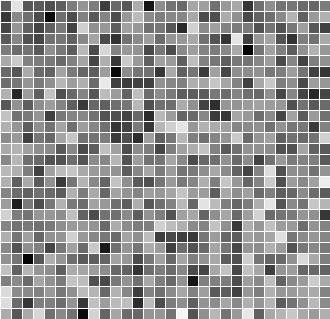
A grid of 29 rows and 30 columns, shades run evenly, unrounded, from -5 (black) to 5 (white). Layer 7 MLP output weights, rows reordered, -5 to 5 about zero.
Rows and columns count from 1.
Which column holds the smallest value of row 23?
10
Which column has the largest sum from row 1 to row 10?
18
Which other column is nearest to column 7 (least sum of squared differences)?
24
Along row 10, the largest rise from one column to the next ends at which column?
21
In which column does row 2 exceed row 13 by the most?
13
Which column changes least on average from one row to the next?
4
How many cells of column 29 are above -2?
26
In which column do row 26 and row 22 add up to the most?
7
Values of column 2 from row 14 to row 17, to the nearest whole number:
2 2 2 -1
